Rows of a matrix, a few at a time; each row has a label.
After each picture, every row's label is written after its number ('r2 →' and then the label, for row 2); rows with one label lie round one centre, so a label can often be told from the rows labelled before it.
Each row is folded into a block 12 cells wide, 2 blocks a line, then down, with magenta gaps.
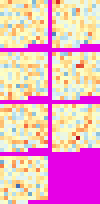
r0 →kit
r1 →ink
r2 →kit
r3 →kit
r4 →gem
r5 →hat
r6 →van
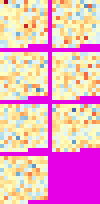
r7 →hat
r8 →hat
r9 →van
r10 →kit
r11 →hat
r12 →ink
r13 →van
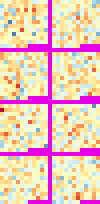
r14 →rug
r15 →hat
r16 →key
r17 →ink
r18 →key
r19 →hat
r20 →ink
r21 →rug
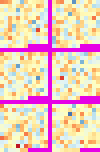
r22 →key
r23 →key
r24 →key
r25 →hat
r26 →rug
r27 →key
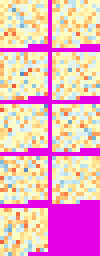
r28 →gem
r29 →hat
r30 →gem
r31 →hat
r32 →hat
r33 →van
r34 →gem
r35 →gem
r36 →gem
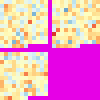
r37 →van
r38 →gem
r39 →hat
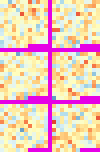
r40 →rug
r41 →kit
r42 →ink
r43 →rug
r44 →van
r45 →gem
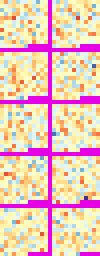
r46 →hat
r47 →gem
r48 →hat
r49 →key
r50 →key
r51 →van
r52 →hat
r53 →ink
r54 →van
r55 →kit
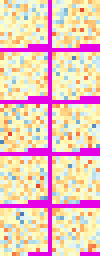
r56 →hat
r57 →rug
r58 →gem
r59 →hat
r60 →key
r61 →ink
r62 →key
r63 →van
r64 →ink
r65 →ink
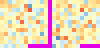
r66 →rug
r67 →rug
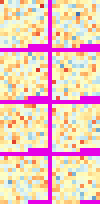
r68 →kit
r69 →gem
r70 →hat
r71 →ink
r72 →gem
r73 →key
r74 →gem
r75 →gem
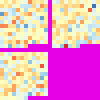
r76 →rug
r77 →van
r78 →van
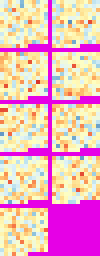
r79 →ink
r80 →hat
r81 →key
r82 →rug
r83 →key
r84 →key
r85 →rug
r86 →hat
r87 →key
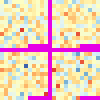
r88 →rug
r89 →hat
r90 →hat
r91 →key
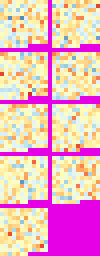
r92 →kit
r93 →van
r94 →kit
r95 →rug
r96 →van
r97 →rug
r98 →gem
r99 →kit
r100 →ink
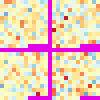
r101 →hat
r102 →ink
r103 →ink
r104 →ink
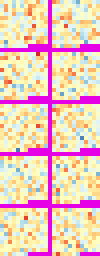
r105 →kit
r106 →ink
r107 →key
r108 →ink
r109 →hat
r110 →gem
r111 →rug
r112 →gem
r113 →hat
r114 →ink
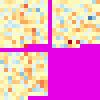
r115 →hat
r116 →rug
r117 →kit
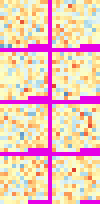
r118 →rug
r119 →key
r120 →kit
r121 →van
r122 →ink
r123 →kit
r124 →gem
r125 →gem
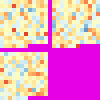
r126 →van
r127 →key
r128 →kit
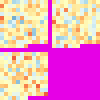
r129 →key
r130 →van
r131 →van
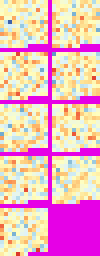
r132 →gem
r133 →ink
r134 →rug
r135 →gem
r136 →rug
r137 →van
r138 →van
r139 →hat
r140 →ink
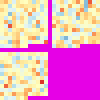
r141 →rug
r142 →kit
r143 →rug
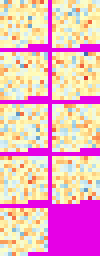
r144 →key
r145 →ink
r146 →kit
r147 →kit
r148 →key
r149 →gem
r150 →hat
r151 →ink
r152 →van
